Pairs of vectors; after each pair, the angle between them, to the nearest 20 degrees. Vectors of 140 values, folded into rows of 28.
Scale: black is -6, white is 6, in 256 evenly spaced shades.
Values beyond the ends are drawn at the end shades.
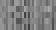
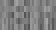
40 degrees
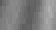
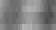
160 degrees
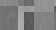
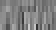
120 degrees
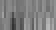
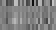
100 degrees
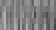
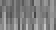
40 degrees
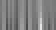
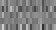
80 degrees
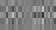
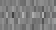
140 degrees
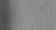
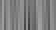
100 degrees
